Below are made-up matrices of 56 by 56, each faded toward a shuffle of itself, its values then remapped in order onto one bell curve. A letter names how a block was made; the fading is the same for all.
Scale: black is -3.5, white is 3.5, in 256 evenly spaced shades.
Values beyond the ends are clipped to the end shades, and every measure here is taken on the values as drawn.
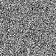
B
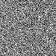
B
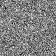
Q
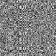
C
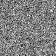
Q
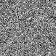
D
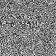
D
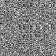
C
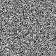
Q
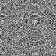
C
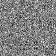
B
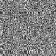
C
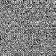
C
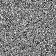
Q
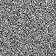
Q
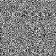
C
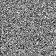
B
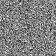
B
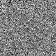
D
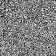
D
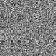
C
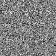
D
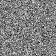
Q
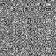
C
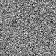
B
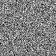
B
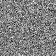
Q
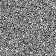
Q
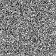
Q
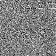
D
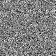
D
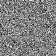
D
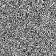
B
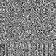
C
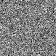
Q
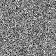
Q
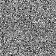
D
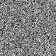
B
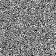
D
